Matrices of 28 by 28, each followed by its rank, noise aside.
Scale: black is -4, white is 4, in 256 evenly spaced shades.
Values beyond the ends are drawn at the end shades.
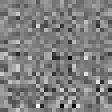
four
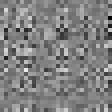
three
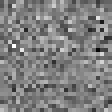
six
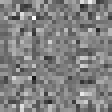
four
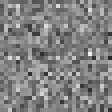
six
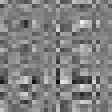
two
